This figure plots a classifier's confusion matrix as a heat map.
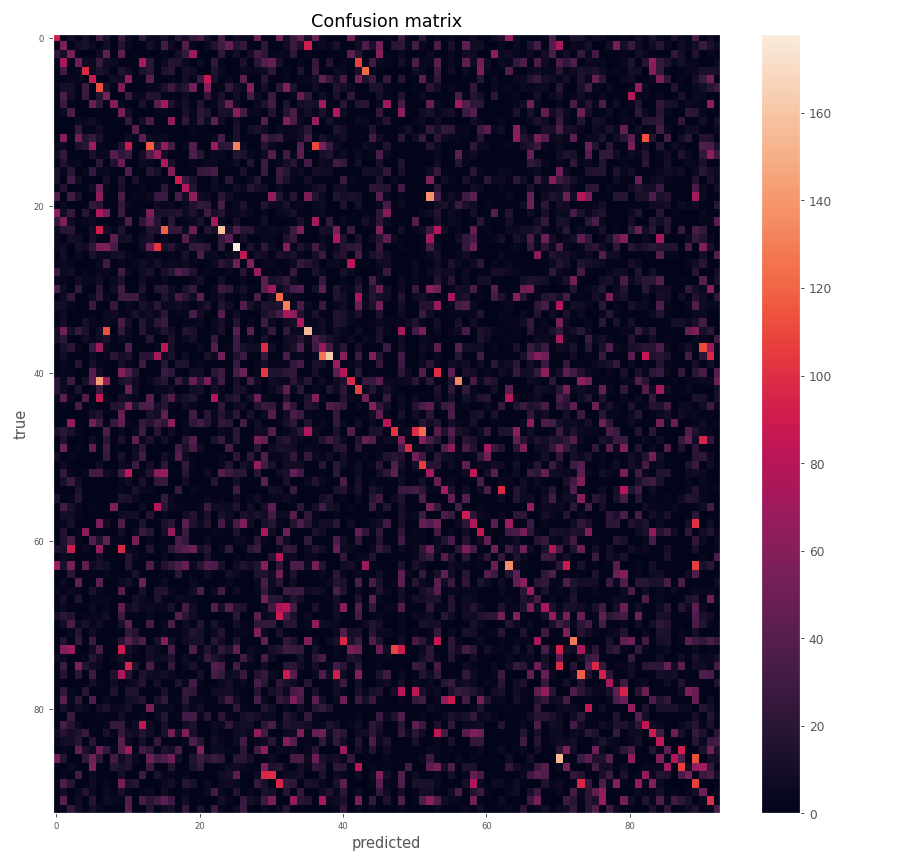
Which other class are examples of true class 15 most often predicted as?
9
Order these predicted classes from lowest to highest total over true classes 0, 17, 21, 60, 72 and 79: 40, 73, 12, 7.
73, 12, 7, 40
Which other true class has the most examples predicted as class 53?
40
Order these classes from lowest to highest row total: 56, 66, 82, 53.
53, 66, 56, 82
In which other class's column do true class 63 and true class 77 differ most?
89
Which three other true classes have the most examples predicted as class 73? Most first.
76, 89, 19
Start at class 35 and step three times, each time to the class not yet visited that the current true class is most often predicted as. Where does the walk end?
74
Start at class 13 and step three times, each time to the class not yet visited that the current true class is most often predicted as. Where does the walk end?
91
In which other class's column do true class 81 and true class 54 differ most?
62
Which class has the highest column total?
29
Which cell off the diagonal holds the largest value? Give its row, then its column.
86, 70
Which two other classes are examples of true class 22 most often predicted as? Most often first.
36, 1
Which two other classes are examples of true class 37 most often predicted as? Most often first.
90, 29
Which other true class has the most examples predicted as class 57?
61
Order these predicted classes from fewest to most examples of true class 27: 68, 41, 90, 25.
68, 90, 25, 41
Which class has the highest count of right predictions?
25
